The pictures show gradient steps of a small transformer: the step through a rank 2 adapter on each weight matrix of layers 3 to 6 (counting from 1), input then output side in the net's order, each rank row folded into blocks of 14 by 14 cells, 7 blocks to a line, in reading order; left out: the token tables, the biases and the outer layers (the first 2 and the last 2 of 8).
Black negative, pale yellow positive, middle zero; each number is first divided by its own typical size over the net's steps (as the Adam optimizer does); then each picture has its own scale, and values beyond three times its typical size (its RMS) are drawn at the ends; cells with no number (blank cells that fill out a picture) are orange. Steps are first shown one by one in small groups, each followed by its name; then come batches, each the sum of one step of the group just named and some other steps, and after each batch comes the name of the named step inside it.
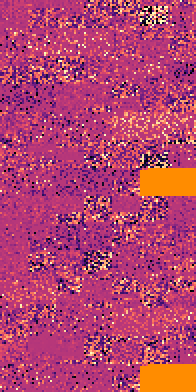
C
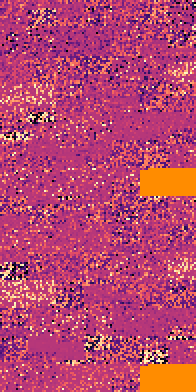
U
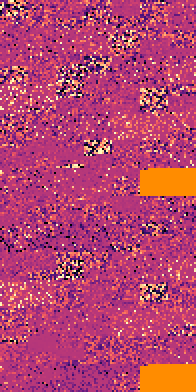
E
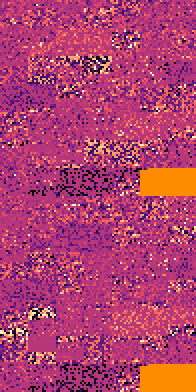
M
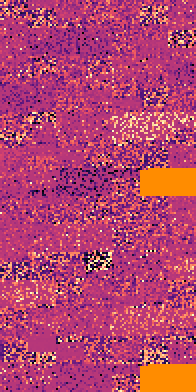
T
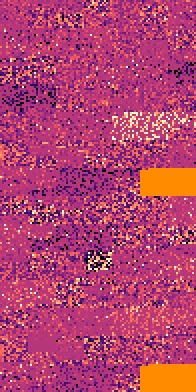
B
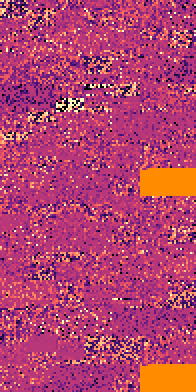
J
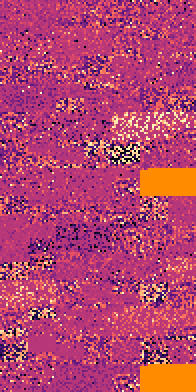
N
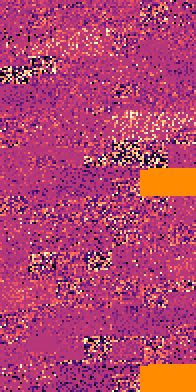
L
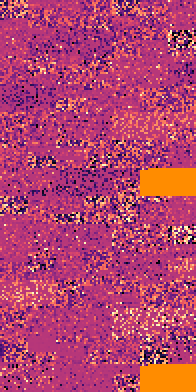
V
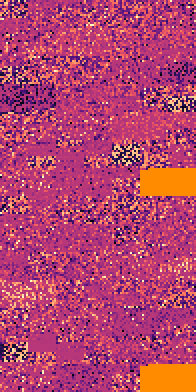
J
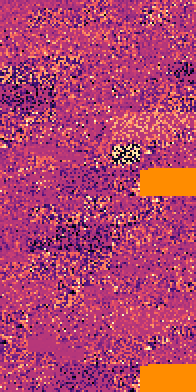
C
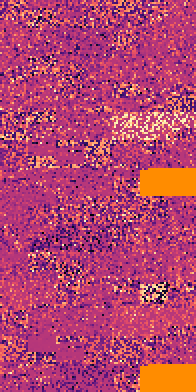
E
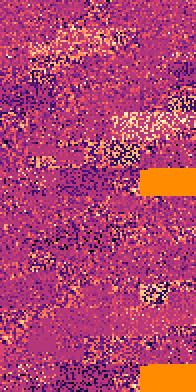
B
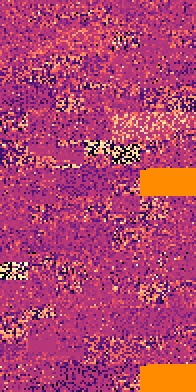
N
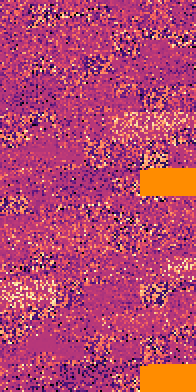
U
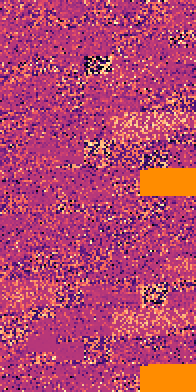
T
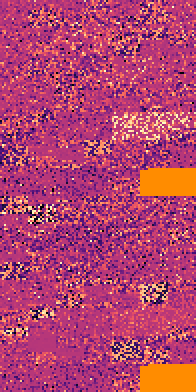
B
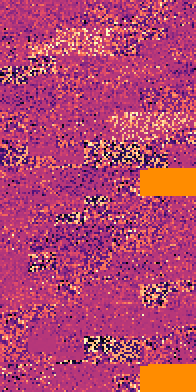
L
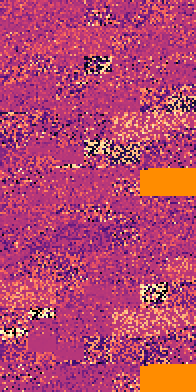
N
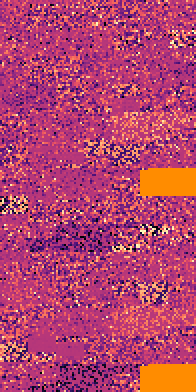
B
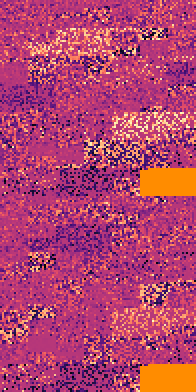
M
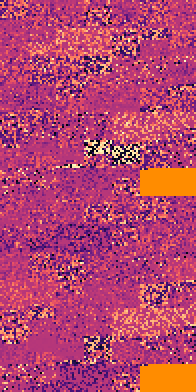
E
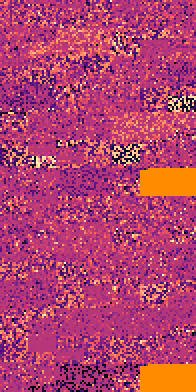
M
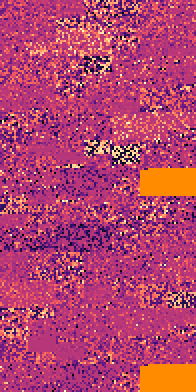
E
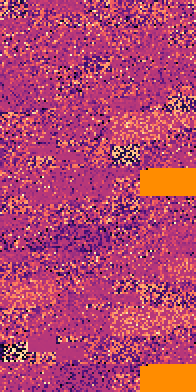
T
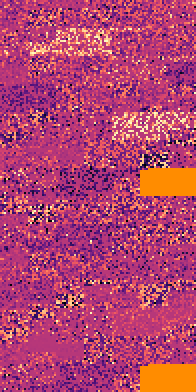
B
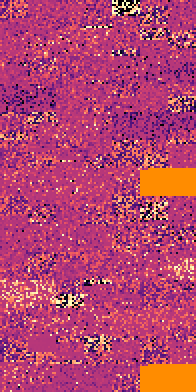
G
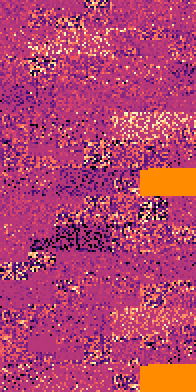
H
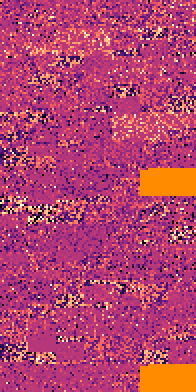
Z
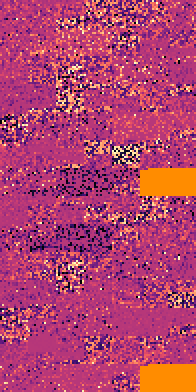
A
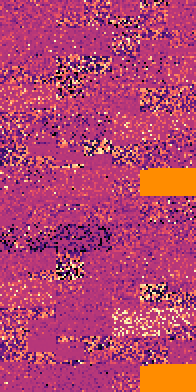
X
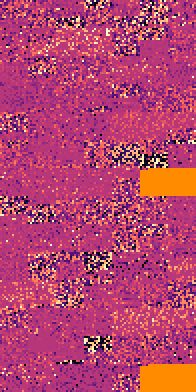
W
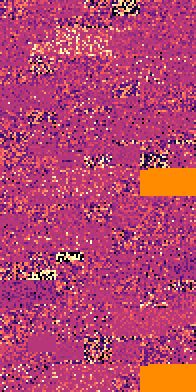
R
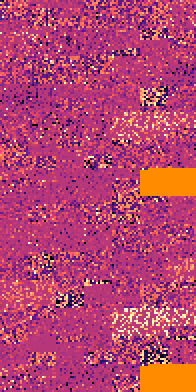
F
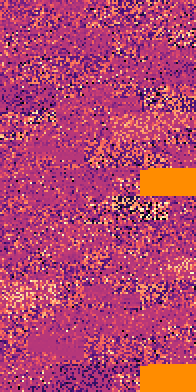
G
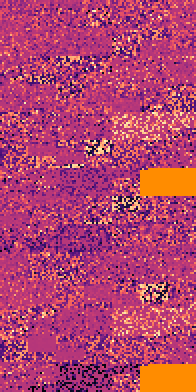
X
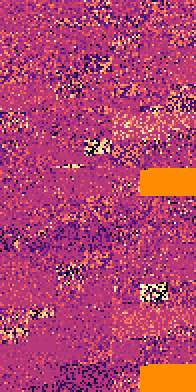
X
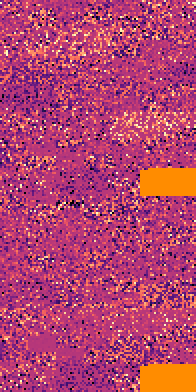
F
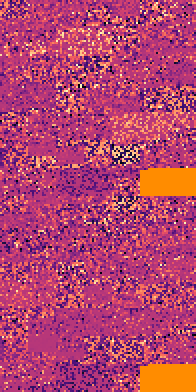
A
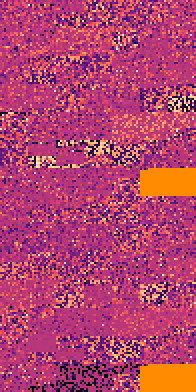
W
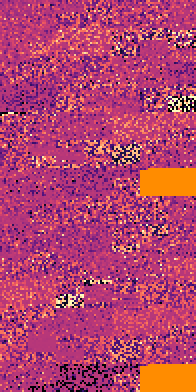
G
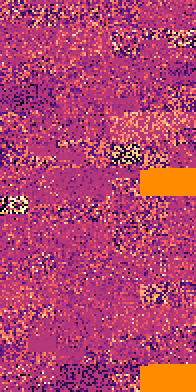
F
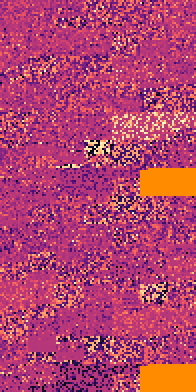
W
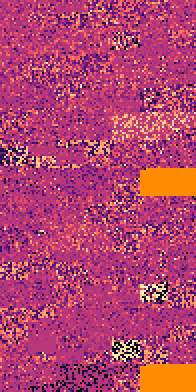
Z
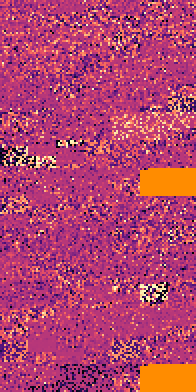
Z
